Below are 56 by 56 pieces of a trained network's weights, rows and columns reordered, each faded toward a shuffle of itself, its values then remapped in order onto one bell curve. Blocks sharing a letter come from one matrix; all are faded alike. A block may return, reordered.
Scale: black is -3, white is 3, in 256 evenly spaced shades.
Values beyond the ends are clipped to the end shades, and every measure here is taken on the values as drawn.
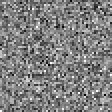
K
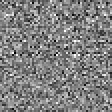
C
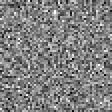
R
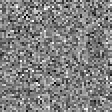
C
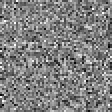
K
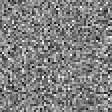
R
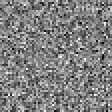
K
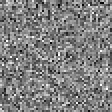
K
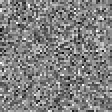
R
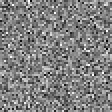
K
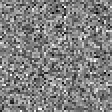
K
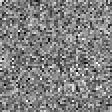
K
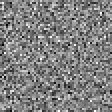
C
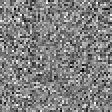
K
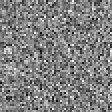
R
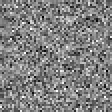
K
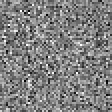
K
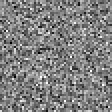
K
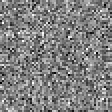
C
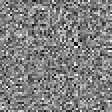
R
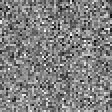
C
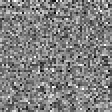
C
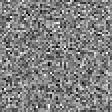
R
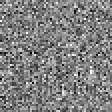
K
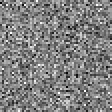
K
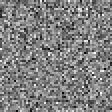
C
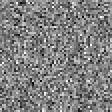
K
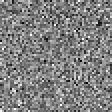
K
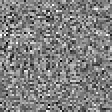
R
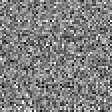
C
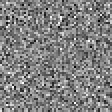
R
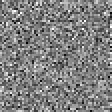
K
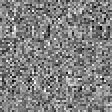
R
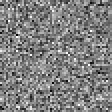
R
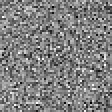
K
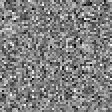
R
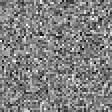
K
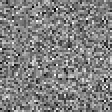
R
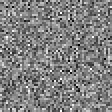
R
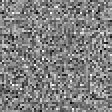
C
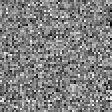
K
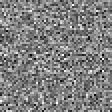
C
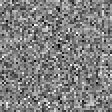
K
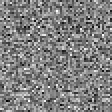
C
